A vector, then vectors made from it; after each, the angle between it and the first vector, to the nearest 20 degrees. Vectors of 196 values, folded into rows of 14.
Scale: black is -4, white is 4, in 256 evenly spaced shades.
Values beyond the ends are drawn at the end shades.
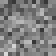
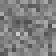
120 degrees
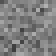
120 degrees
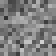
40 degrees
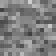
60 degrees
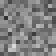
60 degrees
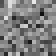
140 degrees
